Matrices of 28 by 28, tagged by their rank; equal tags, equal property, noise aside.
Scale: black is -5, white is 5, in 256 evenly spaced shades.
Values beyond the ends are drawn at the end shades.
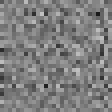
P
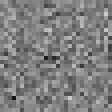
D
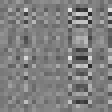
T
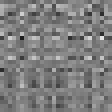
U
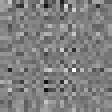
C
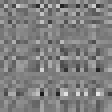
U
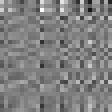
U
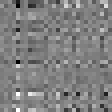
U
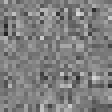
P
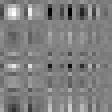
T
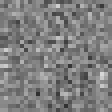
D
